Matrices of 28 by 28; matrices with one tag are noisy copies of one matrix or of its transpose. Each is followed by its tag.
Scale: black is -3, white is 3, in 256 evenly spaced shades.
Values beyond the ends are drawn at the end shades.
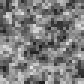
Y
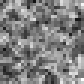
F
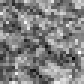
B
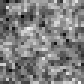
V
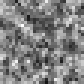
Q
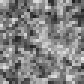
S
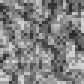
B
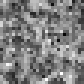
S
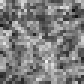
S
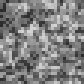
V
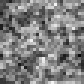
V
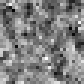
B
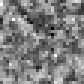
Q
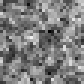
Y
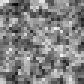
S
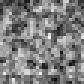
V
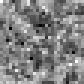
Q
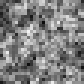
V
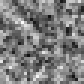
Q
